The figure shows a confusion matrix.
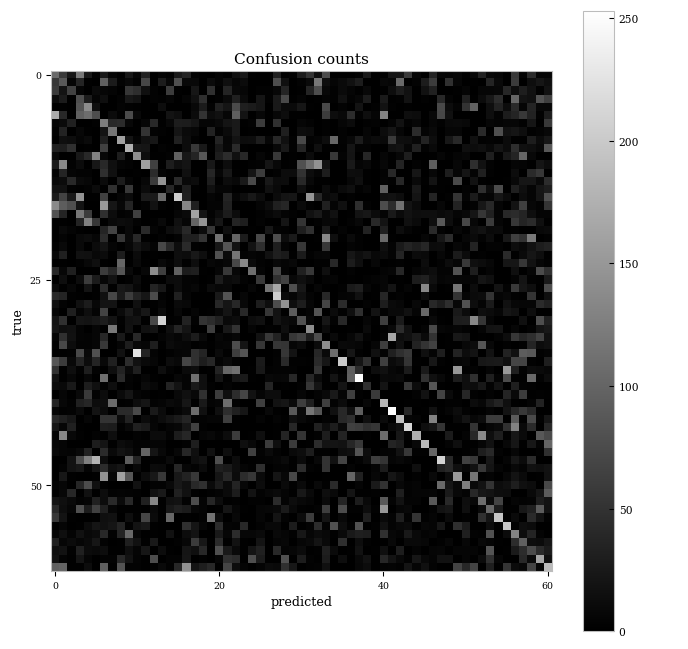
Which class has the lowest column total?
39
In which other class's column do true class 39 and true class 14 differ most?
40
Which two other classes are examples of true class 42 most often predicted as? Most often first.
46, 56
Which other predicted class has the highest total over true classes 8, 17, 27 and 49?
6
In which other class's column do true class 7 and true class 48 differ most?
54
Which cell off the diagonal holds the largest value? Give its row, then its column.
34, 10
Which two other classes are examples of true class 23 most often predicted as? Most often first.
8, 22
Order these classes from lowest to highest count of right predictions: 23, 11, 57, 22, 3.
3, 57, 22, 23, 11
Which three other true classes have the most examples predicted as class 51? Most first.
30, 49, 4
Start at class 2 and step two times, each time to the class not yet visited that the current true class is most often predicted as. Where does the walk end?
41
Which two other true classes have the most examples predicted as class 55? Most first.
36, 37
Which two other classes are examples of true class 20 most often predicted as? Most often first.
33, 58
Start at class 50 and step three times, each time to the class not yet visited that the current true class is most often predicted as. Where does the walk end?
0
